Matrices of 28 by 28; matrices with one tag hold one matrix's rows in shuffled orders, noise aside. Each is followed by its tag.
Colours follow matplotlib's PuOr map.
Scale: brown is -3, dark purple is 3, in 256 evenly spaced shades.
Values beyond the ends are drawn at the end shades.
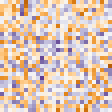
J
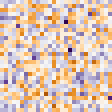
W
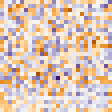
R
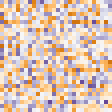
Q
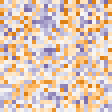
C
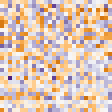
R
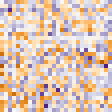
R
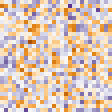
W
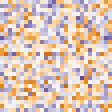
C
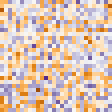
R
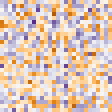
W
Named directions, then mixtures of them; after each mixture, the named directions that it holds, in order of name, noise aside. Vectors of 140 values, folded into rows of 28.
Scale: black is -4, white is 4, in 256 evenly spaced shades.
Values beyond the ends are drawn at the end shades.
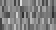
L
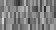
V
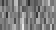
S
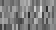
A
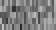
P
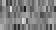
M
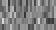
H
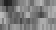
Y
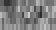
A, Y.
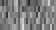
S.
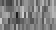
A, L, Y.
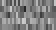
L, M.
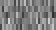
L, P, V.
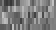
A, P, Y.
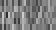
A, S, V.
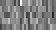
A, L.
